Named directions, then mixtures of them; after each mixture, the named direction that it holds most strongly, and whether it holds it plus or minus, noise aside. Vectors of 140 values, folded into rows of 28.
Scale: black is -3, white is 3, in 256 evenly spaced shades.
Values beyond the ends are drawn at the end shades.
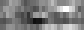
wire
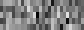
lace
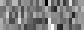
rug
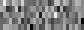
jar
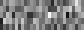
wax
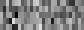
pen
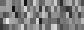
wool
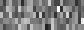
jar, minus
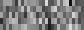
rug, minus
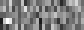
wool, plus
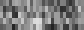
pen, plus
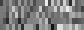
rug, minus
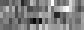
wire, plus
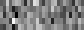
pen, plus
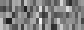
wool, minus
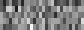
jar, minus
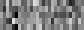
pen, plus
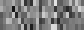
wool, plus
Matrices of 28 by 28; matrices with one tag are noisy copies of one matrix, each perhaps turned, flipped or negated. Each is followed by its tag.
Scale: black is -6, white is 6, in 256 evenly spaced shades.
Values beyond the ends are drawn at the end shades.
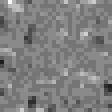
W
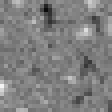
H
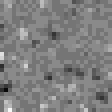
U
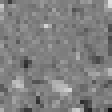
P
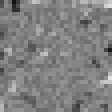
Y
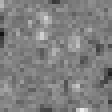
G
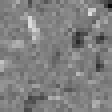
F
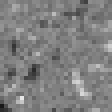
F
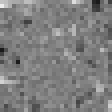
Y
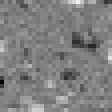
G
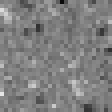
W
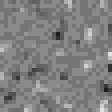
U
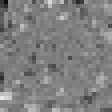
Y
